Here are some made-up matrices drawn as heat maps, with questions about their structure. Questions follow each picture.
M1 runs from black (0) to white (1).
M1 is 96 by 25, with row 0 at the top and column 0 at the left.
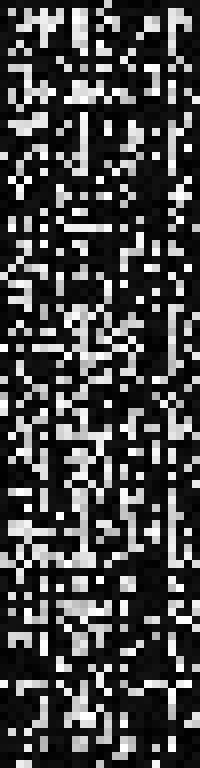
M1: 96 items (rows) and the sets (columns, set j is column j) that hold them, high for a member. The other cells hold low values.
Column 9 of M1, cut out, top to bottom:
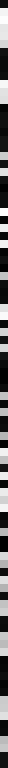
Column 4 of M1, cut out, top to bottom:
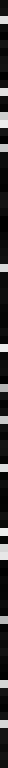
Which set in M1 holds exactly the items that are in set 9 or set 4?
5
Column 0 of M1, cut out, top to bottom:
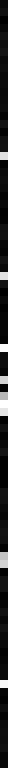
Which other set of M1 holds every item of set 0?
7
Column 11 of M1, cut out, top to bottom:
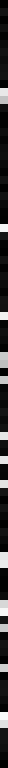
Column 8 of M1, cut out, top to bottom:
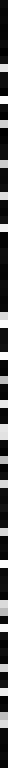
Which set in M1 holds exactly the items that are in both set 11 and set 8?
24
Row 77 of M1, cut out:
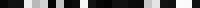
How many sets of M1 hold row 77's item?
9
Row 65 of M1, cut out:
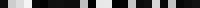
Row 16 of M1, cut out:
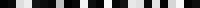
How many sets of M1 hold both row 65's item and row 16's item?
7
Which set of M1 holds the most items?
10
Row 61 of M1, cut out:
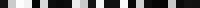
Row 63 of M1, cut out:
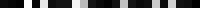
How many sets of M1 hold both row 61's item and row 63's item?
6
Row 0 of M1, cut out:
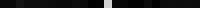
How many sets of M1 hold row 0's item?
1
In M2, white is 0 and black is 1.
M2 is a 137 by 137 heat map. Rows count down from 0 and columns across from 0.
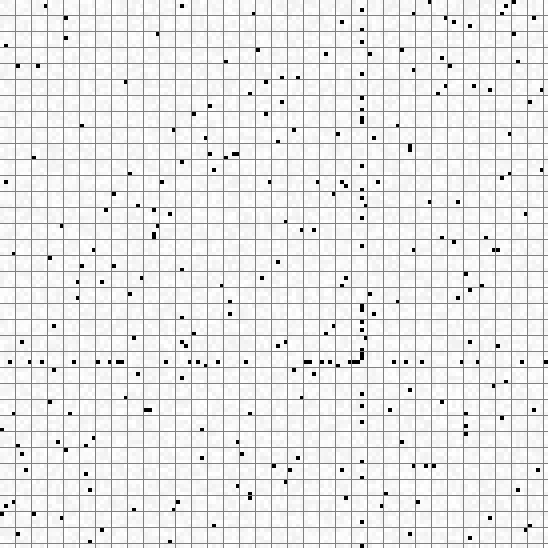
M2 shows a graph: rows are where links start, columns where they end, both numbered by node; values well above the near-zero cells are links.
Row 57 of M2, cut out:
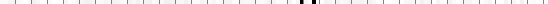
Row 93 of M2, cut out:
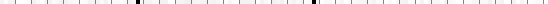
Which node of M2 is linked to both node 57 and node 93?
node 78
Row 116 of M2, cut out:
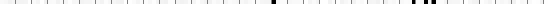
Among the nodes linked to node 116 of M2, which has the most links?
node 103
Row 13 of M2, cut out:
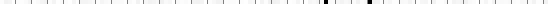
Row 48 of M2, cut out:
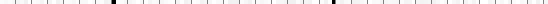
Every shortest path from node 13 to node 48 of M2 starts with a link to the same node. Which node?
node 81
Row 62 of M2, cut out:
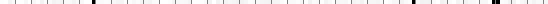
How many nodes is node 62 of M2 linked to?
4
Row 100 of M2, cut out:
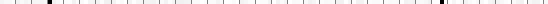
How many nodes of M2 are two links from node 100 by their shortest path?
3
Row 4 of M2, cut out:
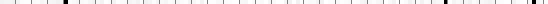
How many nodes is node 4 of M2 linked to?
3
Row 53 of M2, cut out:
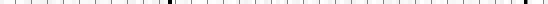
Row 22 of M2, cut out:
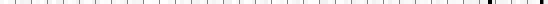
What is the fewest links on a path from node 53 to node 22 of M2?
3
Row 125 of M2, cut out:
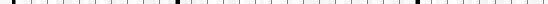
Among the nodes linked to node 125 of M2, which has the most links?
node 3
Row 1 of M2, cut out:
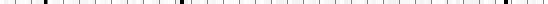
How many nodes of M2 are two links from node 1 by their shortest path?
6
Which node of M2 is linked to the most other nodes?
node 90
